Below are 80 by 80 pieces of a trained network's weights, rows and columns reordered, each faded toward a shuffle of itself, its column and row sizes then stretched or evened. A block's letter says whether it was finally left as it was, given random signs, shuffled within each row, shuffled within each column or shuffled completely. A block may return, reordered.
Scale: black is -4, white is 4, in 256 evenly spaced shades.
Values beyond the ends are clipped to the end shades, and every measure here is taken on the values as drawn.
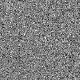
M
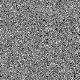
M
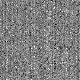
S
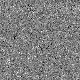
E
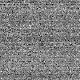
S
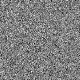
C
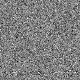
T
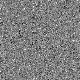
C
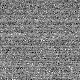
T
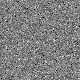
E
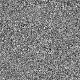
M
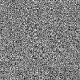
S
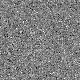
E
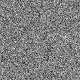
C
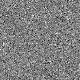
M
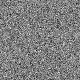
E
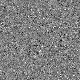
T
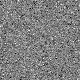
E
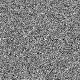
T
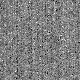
C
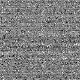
S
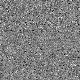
T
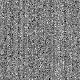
C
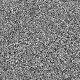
T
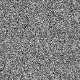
C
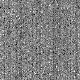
S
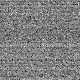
T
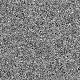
E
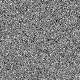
T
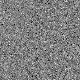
C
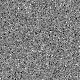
E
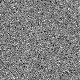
E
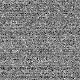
S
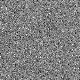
C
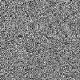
S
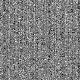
S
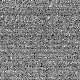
T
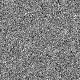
E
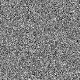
M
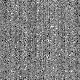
S
